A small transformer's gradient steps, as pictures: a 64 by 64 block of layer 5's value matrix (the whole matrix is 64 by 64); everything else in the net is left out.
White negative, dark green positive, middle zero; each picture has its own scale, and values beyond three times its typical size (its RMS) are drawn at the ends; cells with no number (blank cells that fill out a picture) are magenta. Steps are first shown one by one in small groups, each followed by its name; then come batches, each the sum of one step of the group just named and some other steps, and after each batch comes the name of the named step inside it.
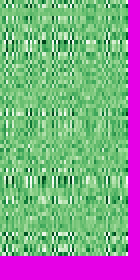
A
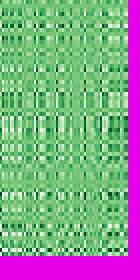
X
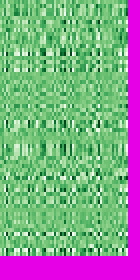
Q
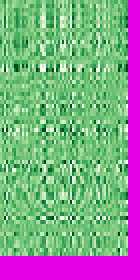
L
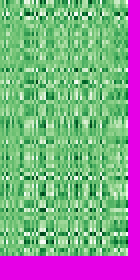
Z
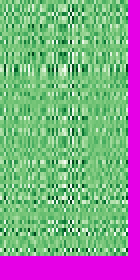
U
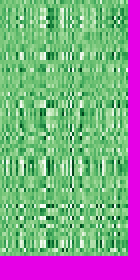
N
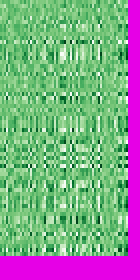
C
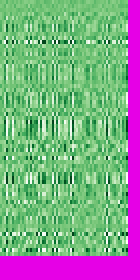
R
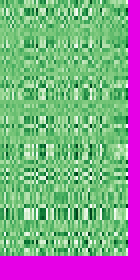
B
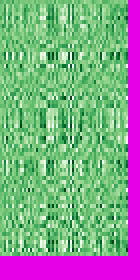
N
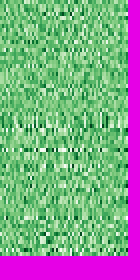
Z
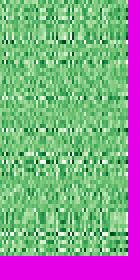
B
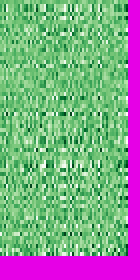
R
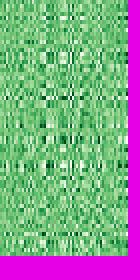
N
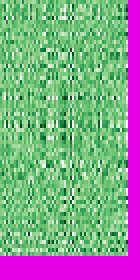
Q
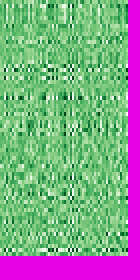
R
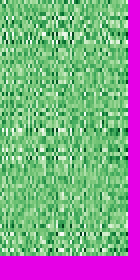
X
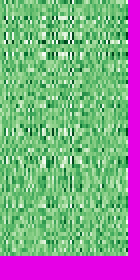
N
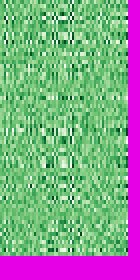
U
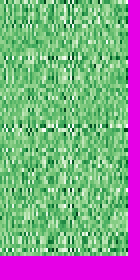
B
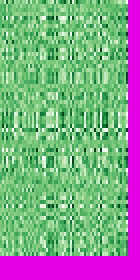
N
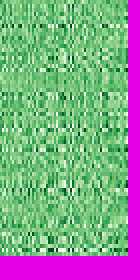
X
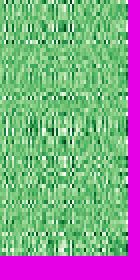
R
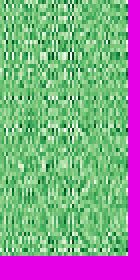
A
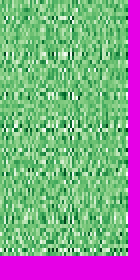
B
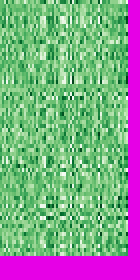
N
